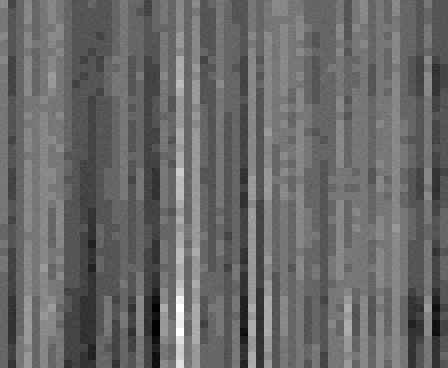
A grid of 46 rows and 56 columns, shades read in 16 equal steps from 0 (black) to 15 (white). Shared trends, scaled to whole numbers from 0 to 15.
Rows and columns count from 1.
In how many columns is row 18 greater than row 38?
26
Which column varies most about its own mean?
23
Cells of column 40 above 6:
6
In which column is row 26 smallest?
31
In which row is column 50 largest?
29
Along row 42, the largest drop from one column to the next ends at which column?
24
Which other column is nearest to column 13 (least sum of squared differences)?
56
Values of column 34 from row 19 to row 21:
8 8 8
